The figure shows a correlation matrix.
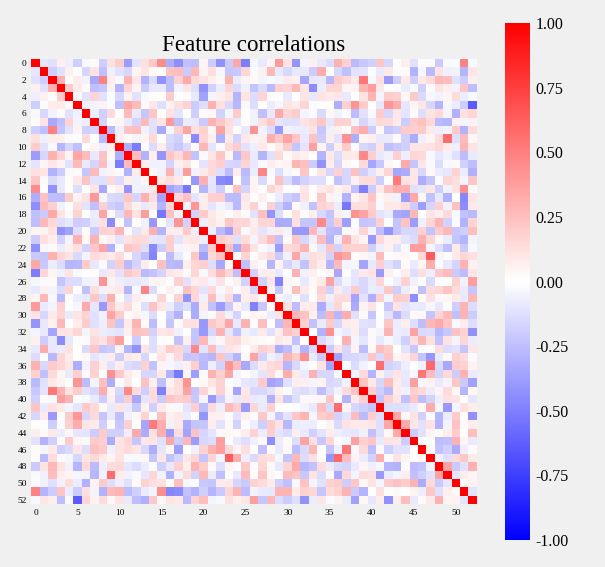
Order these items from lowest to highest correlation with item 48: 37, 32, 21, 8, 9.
32, 37, 8, 21, 9
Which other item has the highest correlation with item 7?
16
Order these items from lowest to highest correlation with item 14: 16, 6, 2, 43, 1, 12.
2, 12, 1, 16, 6, 43
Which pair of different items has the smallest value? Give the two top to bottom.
5, 52
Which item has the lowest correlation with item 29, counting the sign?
26
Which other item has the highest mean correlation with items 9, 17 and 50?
28
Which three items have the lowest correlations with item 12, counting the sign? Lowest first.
10, 34, 40
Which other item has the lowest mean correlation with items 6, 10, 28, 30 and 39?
42
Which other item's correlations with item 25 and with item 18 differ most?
13
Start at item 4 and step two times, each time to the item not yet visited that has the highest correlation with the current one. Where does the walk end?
3
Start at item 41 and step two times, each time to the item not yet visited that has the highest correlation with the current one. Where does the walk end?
47
